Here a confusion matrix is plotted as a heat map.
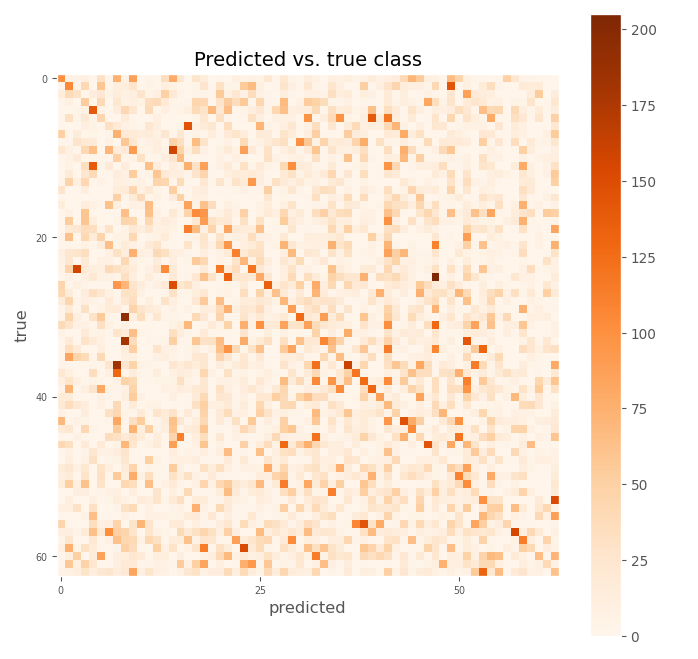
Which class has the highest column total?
41
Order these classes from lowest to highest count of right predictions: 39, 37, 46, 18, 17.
18, 17, 37, 39, 46
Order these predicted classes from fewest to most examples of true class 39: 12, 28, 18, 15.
12, 15, 18, 28
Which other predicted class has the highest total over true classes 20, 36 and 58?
7
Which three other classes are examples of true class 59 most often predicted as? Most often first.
23, 18, 1
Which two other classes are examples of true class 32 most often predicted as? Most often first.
36, 9
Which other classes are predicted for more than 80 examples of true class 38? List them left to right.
32, 34, 41, 51
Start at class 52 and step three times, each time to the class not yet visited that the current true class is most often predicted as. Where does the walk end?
62
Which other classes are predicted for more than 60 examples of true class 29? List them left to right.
21, 47, 58
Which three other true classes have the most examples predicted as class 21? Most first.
25, 34, 19
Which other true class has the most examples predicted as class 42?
6
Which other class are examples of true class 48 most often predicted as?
11
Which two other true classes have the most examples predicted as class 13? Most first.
24, 2
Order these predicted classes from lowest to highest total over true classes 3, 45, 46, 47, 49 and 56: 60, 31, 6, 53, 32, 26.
60, 6, 53, 26, 31, 32
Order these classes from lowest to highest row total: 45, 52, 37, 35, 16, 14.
14, 35, 16, 52, 37, 45
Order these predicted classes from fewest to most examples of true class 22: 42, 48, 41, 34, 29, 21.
48, 21, 34, 42, 29, 41
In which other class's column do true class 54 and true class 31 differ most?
47
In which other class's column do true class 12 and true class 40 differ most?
45
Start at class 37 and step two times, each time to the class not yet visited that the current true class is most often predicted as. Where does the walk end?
43
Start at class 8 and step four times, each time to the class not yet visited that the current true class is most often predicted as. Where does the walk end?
28
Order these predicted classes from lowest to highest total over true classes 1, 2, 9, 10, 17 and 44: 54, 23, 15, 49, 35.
35, 15, 54, 23, 49
